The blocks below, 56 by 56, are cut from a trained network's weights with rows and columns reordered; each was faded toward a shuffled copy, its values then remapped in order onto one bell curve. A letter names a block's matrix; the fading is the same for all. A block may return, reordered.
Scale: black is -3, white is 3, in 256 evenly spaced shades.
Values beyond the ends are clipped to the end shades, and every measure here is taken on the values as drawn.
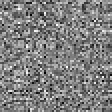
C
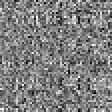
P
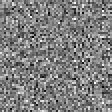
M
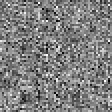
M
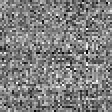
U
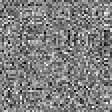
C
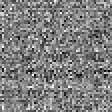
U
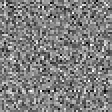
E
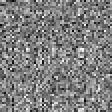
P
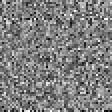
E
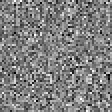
C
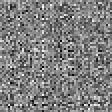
P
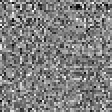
C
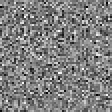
C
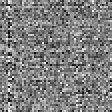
U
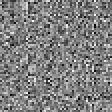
C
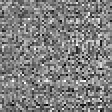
U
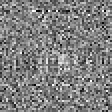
E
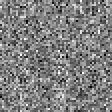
C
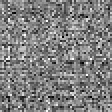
U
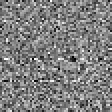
E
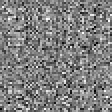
P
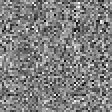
M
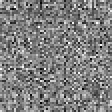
P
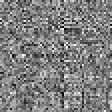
P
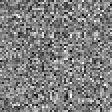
M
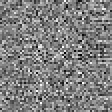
C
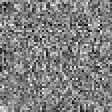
E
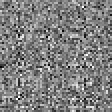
P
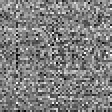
U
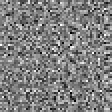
C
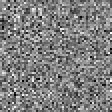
P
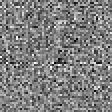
E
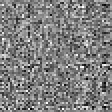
P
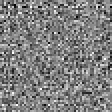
E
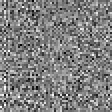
P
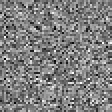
C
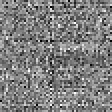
U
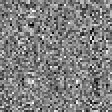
C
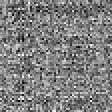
U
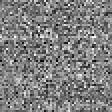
U
